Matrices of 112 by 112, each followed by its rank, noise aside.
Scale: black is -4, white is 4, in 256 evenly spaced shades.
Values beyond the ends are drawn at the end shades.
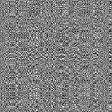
six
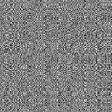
six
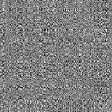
five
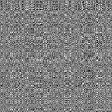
six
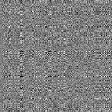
five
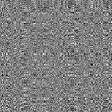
five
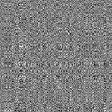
seven
